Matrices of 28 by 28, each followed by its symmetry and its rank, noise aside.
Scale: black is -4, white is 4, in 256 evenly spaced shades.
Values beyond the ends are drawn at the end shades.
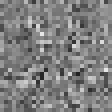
no symmetry, rank six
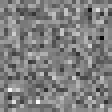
antisymmetric, rank eight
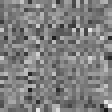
antisymmetric, rank six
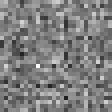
no symmetry, rank eight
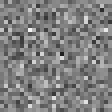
no symmetry, rank eight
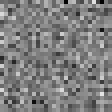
no symmetry, rank six
